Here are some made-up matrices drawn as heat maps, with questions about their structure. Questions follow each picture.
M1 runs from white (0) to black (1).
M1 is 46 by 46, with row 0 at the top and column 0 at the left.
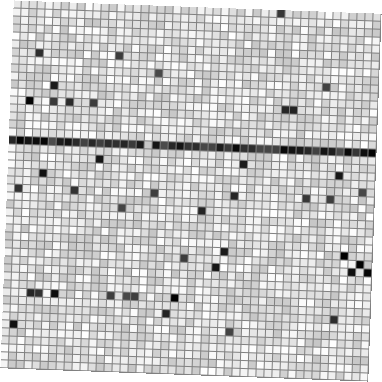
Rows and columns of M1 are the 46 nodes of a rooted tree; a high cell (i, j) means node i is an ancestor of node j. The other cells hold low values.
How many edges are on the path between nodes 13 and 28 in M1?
6
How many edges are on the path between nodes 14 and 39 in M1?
4
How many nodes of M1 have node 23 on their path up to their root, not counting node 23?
6
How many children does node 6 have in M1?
2
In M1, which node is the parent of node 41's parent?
38
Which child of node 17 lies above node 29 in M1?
19
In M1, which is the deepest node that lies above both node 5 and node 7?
12
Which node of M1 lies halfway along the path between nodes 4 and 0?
36
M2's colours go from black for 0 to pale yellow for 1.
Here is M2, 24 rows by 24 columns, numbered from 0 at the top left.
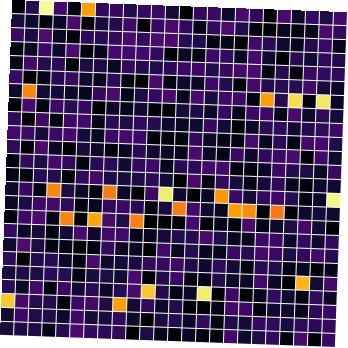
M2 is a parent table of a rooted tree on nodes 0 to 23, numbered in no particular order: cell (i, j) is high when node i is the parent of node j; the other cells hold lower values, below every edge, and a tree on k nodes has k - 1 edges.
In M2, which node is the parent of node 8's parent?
19
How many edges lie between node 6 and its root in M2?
2
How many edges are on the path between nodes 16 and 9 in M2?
5
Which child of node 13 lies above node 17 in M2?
15
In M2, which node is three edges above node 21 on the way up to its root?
20
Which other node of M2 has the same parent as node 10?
14
